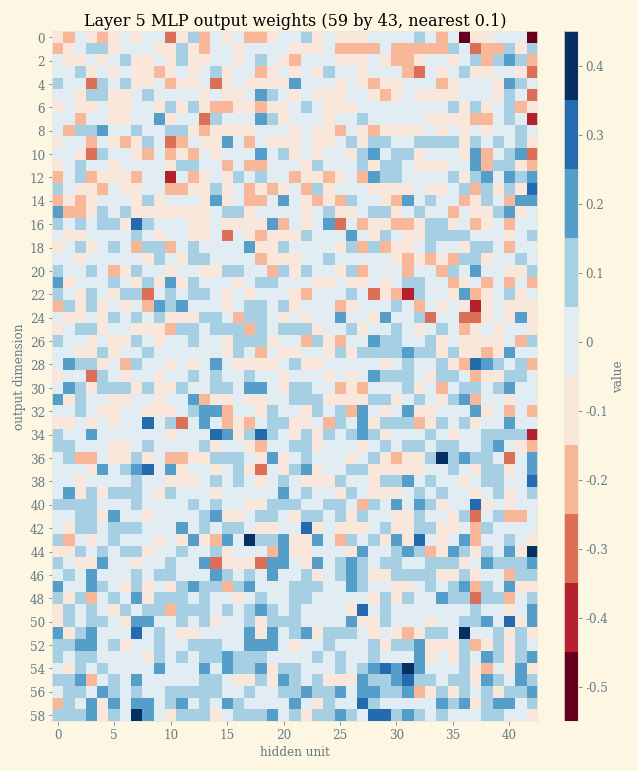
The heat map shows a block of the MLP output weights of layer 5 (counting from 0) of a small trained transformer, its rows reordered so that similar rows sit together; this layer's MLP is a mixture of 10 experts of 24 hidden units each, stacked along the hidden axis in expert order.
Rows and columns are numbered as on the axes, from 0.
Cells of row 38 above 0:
12
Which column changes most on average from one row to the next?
42
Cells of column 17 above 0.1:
6
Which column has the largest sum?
7
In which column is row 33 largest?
8
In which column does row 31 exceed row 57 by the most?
0
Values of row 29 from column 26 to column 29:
-0.1 0 0.2 0.1
